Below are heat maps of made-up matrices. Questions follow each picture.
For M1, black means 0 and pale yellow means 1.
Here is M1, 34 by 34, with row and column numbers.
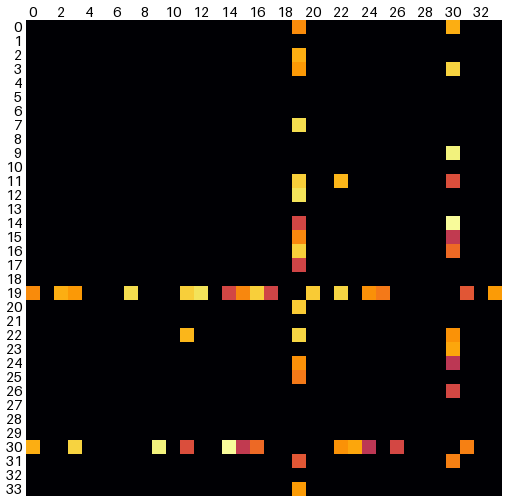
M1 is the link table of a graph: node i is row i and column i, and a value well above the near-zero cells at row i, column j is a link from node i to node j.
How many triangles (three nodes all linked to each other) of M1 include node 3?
0
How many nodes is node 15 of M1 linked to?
2
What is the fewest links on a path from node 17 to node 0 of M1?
2
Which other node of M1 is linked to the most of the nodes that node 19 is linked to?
node 30
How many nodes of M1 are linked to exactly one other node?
10
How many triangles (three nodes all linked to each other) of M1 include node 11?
2
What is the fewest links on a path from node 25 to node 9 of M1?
4
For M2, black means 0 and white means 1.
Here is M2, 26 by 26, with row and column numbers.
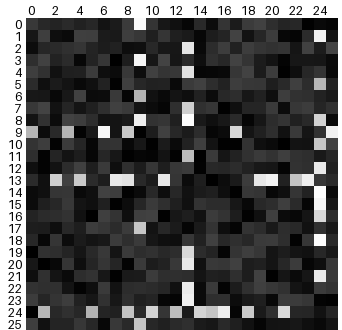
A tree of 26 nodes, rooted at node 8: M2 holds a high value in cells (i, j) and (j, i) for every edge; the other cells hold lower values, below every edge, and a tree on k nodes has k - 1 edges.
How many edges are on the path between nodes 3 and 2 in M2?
4
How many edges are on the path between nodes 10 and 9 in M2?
3
